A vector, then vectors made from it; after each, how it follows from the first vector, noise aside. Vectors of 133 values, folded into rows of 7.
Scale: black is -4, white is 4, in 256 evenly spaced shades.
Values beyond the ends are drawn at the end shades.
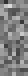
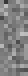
partly zeroed.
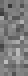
negated, partly zeroed.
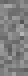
shrunk.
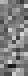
wrapped around, negated.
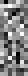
scaled up.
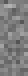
shrunk.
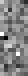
wrapped around, negated.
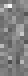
partly zeroed.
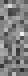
copied.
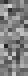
copied.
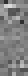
partly zeroed.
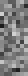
wrapped around, negated.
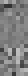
negated, partly zeroed.
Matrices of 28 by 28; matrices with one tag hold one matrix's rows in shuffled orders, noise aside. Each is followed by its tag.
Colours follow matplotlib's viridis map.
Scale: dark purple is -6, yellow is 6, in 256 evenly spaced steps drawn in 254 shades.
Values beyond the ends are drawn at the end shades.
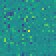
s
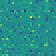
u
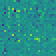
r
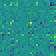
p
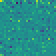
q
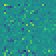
s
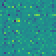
r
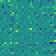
p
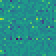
q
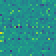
q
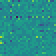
q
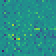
r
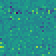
q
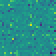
p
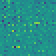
r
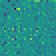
r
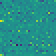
q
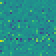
q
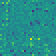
u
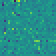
r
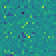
s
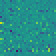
q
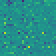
s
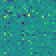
s
